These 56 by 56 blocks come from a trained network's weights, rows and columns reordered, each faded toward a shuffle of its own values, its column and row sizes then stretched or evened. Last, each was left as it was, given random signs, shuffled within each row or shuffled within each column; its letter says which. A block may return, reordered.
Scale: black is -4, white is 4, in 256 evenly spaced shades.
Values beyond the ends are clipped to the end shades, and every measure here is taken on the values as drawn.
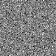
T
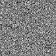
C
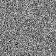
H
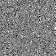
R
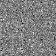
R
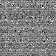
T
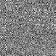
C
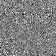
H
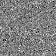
T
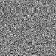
C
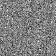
R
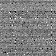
C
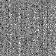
C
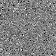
T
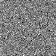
T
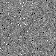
R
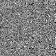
H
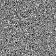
R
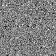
T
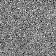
T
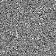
H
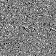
T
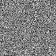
H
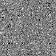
H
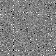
H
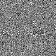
C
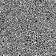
H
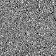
H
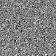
H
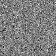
H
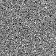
R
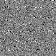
T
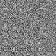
C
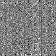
C
